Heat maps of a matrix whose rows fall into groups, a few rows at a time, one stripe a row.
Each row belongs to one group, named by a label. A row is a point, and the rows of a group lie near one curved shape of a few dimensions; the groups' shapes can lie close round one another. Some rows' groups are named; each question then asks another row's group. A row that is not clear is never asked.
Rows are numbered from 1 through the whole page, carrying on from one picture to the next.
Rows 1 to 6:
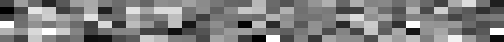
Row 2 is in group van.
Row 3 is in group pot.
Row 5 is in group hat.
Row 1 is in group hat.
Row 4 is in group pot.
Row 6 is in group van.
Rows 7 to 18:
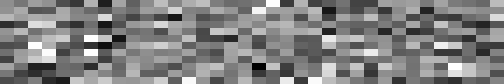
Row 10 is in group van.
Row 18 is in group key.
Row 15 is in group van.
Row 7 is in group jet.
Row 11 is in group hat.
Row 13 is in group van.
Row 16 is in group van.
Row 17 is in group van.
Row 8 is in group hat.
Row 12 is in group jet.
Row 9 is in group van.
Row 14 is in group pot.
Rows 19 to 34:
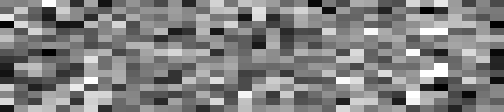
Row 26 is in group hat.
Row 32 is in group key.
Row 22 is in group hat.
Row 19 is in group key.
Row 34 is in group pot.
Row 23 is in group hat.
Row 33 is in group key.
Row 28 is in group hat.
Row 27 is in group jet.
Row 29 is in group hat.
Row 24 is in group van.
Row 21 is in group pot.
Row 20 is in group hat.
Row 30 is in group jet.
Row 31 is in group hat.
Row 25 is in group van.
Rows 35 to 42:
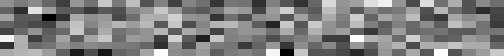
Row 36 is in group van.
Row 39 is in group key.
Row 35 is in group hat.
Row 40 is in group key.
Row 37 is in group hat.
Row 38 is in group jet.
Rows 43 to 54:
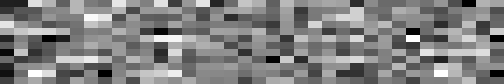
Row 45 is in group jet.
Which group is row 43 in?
key
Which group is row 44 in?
jet
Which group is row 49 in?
van
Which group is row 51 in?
jet
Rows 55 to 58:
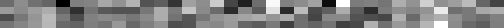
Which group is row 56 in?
jet
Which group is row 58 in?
hat
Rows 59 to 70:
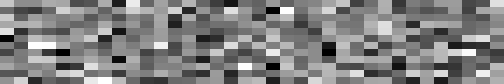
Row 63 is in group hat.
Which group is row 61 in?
van
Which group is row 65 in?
van
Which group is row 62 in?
hat
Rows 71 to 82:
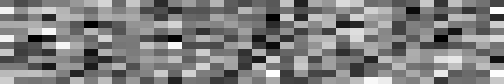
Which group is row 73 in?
jet
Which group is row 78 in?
pot
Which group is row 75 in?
pot
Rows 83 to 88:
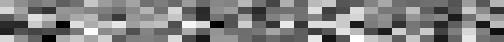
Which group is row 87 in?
jet
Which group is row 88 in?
key
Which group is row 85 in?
pot
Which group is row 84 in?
key
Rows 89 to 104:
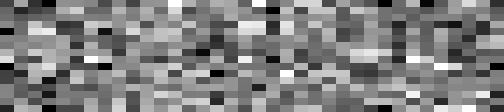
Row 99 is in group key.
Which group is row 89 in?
hat
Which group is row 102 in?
hat
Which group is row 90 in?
jet
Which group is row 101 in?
van
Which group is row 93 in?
van
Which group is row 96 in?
pot
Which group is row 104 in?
hat
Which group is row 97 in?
key
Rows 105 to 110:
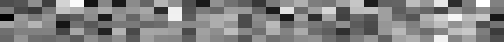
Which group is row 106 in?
jet
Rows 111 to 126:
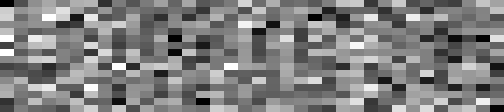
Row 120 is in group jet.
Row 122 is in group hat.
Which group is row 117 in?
pot
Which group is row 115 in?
van
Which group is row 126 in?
jet
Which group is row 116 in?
van
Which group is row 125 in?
pot
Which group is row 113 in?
key
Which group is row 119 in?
pot
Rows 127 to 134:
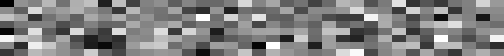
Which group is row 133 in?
van
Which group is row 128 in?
pot
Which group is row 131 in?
key
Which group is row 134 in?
pot
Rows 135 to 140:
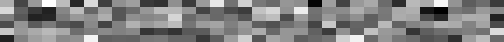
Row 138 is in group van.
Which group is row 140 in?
pot
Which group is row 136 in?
hat
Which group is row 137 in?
hat
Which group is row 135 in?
key
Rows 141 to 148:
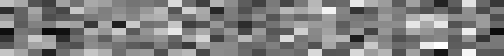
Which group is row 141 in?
key
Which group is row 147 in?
hat
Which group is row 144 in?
pot
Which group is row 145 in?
hat
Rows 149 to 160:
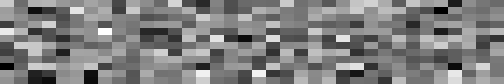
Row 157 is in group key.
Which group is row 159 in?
pot
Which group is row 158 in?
pot
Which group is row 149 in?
pot
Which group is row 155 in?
hat
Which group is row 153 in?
van
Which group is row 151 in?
van
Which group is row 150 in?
hat
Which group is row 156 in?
key
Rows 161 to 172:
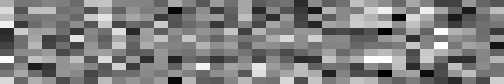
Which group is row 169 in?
hat
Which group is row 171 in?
hat
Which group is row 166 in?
key
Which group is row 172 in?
van
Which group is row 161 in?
key
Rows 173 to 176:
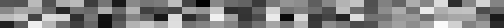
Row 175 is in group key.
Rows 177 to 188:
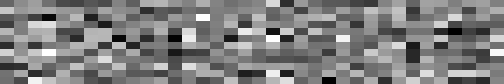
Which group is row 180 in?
van
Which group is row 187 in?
van
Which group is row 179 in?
pot
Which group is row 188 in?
van
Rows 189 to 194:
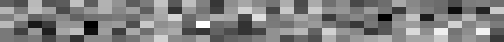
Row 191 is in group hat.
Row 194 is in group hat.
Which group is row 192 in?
pot
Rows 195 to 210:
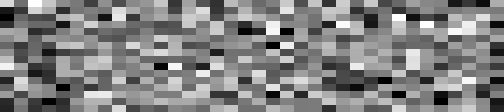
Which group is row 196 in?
key
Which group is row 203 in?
key
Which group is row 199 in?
van
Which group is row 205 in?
pot
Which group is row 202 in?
hat
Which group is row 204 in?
key
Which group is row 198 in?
jet
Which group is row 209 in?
hat
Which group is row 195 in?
van
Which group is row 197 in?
pot
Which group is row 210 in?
jet
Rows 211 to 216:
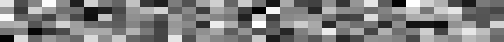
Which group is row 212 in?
van
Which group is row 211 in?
key
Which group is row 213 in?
pot
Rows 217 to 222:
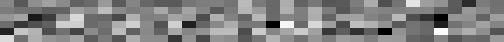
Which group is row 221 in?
hat
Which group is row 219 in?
hat
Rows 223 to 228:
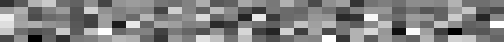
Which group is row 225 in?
pot
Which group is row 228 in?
van
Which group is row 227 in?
key
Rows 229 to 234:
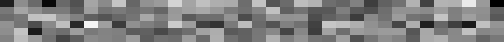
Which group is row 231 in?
van
